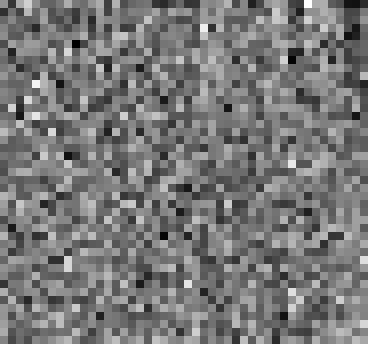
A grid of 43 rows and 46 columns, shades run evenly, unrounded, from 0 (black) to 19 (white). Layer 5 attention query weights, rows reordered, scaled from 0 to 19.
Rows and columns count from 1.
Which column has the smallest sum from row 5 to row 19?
44
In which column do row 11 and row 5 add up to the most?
26
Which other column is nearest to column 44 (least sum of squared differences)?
45
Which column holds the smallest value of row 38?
4
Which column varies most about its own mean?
37
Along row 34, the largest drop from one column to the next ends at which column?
23
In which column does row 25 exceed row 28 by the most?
1
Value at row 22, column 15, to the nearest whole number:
3
